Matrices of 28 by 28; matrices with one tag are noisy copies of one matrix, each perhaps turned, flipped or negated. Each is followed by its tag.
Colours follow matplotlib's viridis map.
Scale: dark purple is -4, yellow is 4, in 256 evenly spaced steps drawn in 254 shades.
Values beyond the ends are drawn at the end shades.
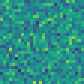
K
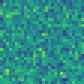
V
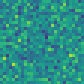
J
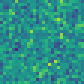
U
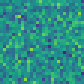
U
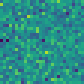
J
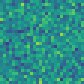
K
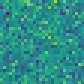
J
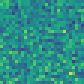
V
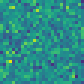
V
